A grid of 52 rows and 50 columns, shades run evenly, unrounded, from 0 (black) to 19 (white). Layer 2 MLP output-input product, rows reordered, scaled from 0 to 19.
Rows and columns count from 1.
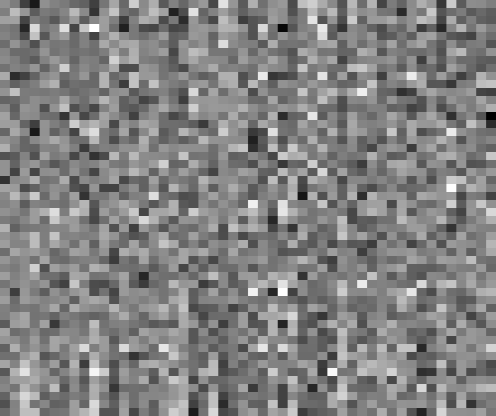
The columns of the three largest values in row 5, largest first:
33, 4, 12
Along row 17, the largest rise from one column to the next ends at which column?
28
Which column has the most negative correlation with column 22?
23
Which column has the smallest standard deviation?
5
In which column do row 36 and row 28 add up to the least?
10
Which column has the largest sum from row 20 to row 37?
29
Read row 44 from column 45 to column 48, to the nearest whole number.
11 13 11 9
